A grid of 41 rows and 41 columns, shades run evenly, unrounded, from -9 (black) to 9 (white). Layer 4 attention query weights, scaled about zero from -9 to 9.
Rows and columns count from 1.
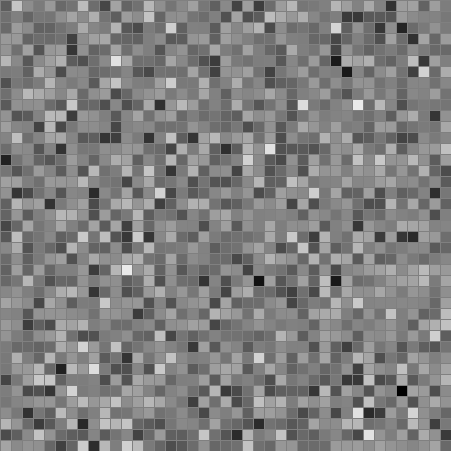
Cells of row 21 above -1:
31
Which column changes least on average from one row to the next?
17
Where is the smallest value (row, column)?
36, 37
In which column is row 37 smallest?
18
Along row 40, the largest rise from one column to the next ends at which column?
34
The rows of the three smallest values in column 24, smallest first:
26, 39, 1
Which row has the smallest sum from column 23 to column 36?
35
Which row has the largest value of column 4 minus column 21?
40
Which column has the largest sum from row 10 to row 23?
23
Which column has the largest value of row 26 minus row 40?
41
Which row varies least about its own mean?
9
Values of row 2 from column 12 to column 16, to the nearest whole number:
2 1 5 -2 1
